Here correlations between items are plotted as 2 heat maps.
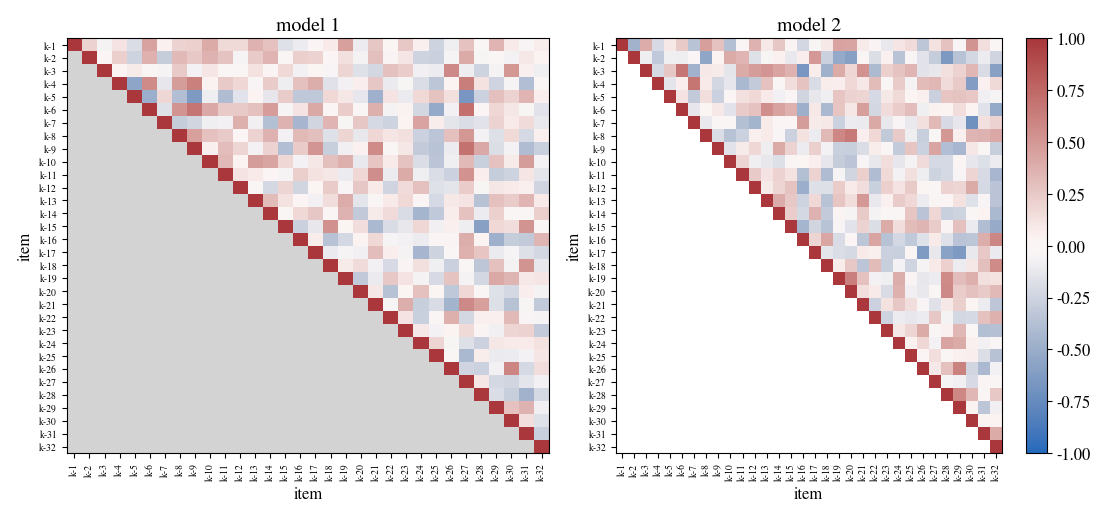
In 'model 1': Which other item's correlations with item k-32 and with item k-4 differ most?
k-9
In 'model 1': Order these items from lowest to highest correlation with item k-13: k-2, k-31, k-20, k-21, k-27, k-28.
k-28, k-20, k-21, k-27, k-2, k-31
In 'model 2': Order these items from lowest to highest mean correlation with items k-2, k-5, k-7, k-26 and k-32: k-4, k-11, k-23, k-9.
k-9, k-11, k-23, k-4
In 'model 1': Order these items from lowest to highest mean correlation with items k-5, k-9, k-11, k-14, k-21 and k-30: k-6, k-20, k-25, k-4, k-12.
k-25, k-20, k-12, k-4, k-6
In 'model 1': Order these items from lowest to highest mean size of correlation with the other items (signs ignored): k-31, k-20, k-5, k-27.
k-20, k-31, k-5, k-27
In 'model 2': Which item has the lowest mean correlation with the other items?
k-2
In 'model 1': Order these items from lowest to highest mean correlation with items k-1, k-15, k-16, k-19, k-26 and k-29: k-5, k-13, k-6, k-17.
k-17, k-5, k-6, k-13
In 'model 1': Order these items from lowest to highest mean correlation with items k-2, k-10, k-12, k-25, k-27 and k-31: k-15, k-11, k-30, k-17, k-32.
k-32, k-30, k-17, k-15, k-11
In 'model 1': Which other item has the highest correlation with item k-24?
k-7
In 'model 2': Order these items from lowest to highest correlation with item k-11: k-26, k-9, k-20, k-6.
k-20, k-26, k-9, k-6
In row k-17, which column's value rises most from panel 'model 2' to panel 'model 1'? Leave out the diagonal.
k-28
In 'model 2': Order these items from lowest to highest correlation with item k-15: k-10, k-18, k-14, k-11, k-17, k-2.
k-18, k-17, k-2, k-10, k-11, k-14
